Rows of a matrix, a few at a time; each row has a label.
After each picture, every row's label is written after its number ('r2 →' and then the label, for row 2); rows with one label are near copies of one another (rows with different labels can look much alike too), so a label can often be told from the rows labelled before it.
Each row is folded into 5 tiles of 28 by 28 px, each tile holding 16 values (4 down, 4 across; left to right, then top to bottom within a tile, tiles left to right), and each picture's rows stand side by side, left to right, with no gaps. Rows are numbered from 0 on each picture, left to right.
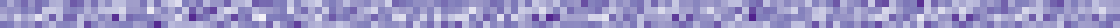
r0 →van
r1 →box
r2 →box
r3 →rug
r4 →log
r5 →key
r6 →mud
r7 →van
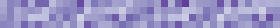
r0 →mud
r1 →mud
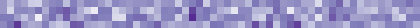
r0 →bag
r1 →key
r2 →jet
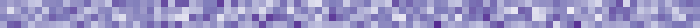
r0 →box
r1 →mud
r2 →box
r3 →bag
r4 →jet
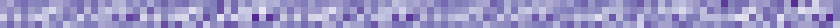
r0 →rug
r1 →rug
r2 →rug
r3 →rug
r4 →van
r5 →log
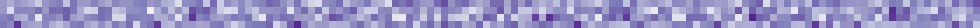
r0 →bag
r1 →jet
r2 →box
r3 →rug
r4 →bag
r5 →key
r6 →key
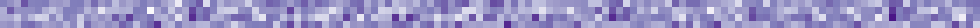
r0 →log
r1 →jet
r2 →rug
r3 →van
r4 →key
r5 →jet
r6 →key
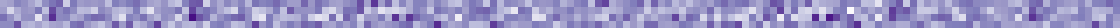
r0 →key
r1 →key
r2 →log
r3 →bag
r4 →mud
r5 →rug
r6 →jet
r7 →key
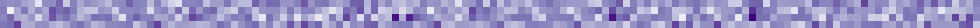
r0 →jet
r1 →box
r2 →rug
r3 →jet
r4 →key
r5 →key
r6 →log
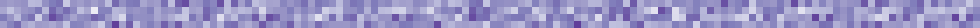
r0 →key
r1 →mud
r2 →van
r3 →key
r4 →bag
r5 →log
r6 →mud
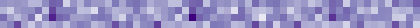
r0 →key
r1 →key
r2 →key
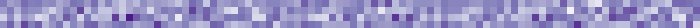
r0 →rug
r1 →bag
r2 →log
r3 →rug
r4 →box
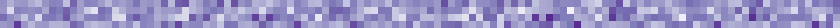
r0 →bag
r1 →mud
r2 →bag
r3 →log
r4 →jet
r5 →key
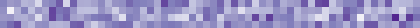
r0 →jet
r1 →log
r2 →mud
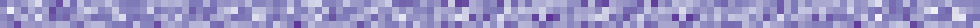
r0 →jet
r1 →bag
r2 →box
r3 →mud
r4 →mud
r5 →rug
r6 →bag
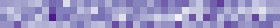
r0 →key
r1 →van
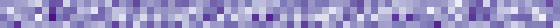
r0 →key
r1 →rug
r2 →rug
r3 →jet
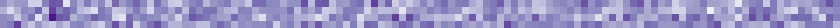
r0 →key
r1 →box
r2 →mud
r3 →van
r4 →van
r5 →jet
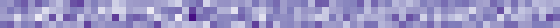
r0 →van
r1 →key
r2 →mud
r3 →rug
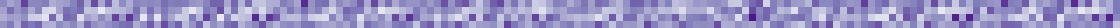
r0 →log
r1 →rug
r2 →log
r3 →van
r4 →van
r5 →key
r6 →log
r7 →log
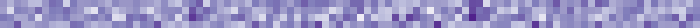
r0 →bag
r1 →key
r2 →rug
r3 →key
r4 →mud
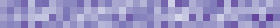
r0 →mud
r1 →mud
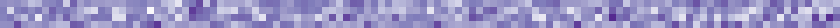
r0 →bag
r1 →jet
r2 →van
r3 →box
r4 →key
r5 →rug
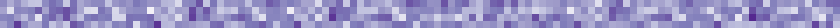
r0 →bag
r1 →jet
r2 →jet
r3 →van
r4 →jet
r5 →key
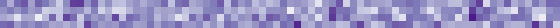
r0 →van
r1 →mud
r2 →jet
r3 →key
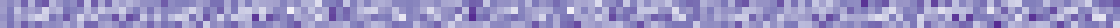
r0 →mud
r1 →rug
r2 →jet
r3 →key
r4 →jet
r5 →mud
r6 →log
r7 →box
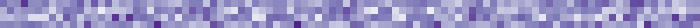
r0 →log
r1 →bag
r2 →bag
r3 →jet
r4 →van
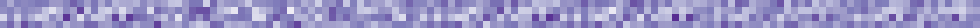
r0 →rug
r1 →bag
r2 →jet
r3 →rug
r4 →rug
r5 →mud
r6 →van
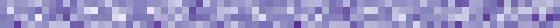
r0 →bag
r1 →jet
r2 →bag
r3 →mud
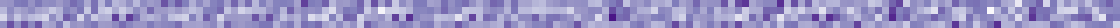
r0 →rug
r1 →log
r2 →log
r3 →van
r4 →key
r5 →mud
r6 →key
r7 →jet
